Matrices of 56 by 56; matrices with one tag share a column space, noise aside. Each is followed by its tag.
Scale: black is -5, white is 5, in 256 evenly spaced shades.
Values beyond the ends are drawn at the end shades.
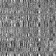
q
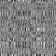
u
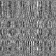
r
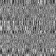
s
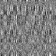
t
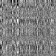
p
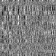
t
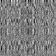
p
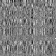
p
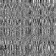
p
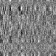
t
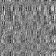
t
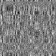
t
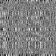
u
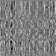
r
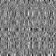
u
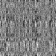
q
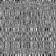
u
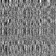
p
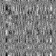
t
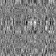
s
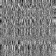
p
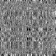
u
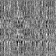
r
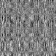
q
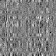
q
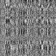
p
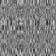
s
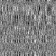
t
